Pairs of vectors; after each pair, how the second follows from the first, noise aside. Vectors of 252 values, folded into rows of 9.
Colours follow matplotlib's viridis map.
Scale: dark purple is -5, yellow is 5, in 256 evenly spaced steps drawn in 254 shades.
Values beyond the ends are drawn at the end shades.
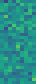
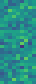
shuffled.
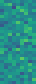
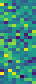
reversed, scaled up.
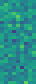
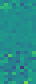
partly zeroed.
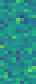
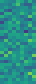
shuffled.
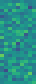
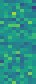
shuffled.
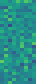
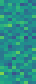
shuffled.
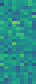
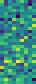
reversed, scaled up.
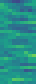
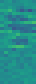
partly zeroed.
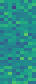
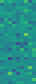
partly zeroed.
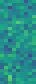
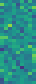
shuffled.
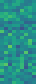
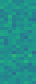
reversed, negated, shrunk.
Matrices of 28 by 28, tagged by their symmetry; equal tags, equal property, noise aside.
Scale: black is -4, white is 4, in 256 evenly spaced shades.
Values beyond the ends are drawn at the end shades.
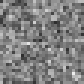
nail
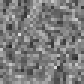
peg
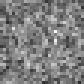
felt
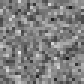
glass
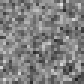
nail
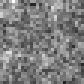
nail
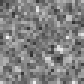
nail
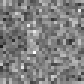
felt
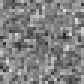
peg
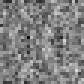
felt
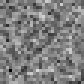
nail
